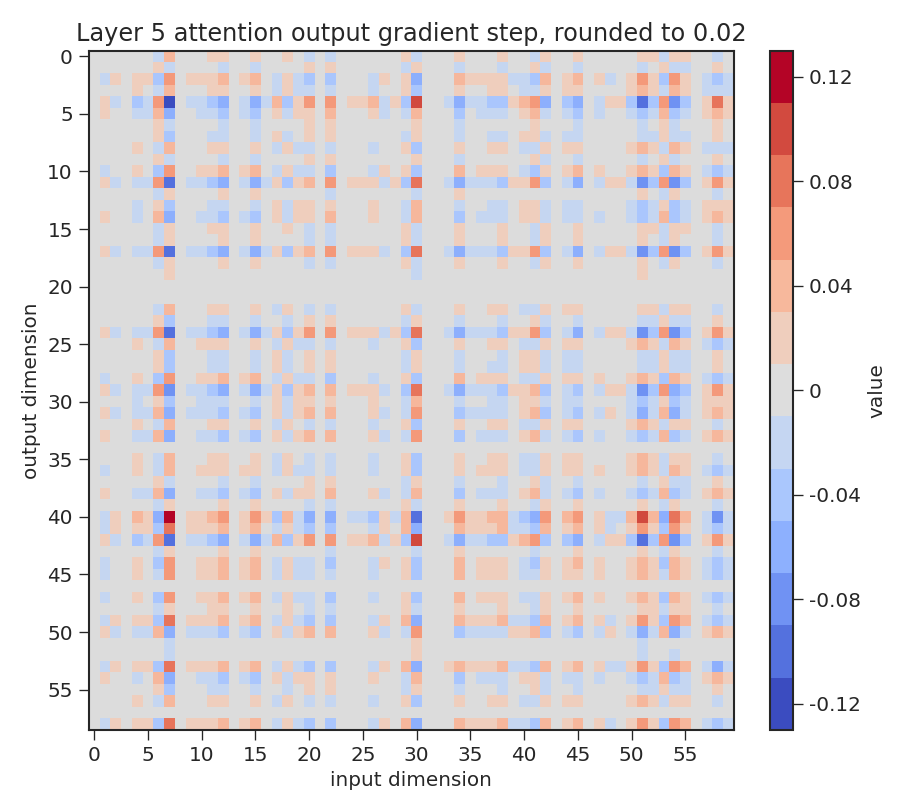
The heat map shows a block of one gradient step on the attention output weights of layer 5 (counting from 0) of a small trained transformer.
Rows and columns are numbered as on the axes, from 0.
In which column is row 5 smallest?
7
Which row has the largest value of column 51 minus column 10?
40
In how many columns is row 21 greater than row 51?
2
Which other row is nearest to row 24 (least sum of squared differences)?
11
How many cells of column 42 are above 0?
25
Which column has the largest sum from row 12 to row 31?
30
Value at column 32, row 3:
0
